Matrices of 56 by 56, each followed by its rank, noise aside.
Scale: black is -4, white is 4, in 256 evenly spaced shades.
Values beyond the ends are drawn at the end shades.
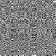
six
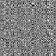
five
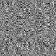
six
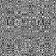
five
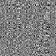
seven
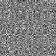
eight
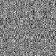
eight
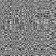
five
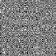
seven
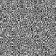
eight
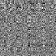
six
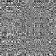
seven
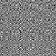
five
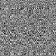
eight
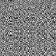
five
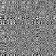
five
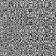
six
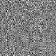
eight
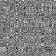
seven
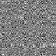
six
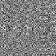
seven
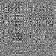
five
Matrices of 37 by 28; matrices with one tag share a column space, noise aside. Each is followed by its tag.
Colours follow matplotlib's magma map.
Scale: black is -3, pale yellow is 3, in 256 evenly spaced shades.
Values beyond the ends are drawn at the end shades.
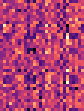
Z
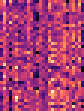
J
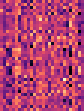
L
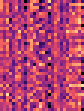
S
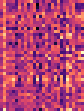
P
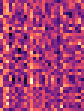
P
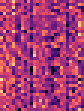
L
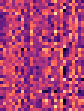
L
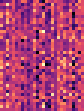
S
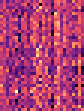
L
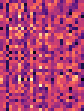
P
